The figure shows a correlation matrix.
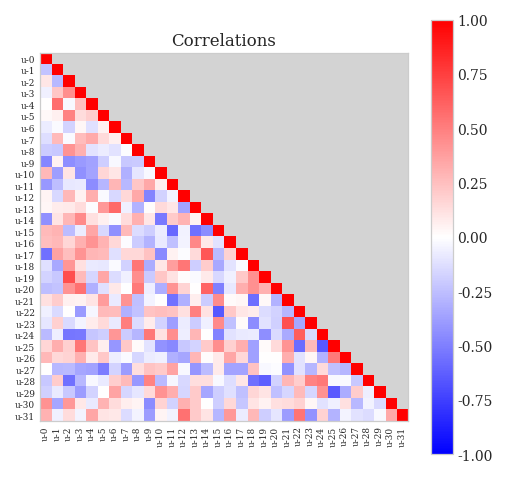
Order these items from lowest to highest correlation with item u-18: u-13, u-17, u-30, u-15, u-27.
u-15, u-13, u-17, u-30, u-27
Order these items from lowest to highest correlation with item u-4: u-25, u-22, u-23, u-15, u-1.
u-22, u-23, u-25, u-15, u-1
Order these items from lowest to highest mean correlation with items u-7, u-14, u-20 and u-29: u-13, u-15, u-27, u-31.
u-15, u-27, u-31, u-13
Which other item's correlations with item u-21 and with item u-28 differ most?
u-24
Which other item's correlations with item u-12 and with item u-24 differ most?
u-9
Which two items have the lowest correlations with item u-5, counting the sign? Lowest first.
u-27, u-11
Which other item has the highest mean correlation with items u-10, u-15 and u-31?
u-0
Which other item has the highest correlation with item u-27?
u-11
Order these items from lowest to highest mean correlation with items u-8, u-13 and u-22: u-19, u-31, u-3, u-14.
u-3, u-19, u-14, u-31
